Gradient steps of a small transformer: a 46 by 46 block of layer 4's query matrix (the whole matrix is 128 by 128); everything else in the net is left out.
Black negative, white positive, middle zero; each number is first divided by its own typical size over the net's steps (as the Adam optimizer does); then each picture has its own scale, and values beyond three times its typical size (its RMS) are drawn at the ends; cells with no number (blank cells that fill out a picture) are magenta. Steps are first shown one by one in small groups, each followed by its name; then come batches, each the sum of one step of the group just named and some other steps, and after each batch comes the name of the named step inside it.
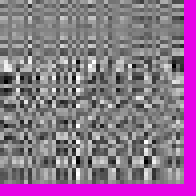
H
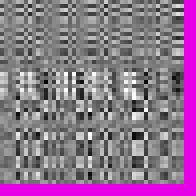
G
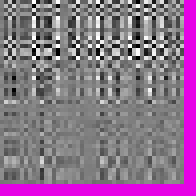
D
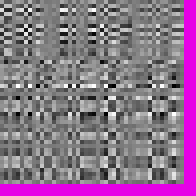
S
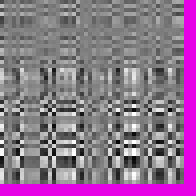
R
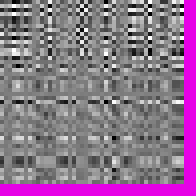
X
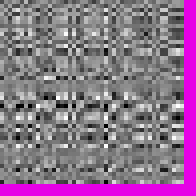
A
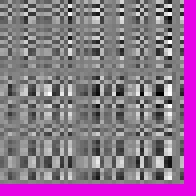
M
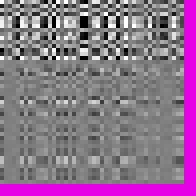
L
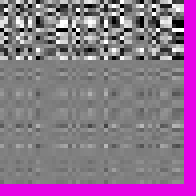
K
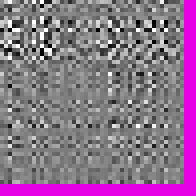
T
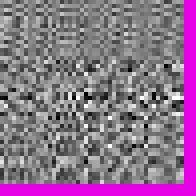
L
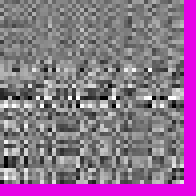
S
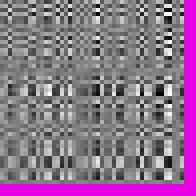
M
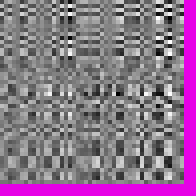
M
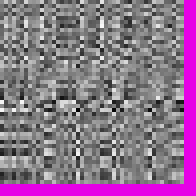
S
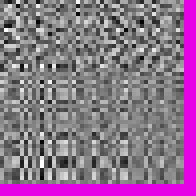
K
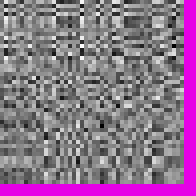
H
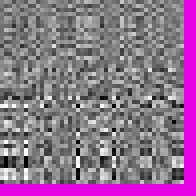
K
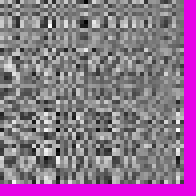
L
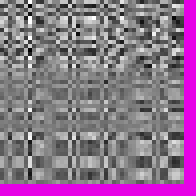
K
